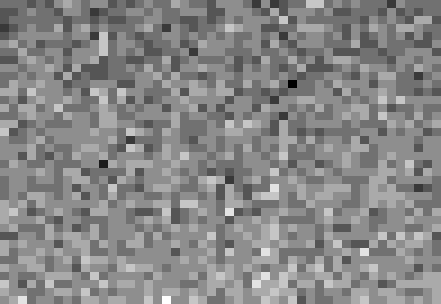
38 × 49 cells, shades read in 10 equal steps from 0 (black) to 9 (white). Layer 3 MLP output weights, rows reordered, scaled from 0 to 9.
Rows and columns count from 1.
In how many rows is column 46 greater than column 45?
10
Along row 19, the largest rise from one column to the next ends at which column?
15
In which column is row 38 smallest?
34
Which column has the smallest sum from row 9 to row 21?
33
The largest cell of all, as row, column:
38, 19
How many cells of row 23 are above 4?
32
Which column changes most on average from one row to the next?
47
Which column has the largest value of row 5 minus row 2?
12
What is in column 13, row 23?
3
